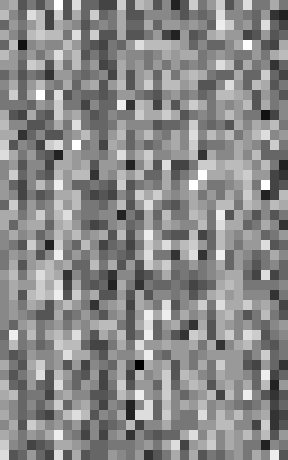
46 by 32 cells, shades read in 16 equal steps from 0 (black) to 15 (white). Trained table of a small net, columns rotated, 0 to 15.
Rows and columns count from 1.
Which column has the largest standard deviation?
30
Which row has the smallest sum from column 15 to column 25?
29
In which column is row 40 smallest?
31
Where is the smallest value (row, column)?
37, 16
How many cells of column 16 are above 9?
15
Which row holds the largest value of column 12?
33
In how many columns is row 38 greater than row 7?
13
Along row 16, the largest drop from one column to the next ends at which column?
23
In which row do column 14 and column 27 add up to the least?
22
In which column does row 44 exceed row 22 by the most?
14
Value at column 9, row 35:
11
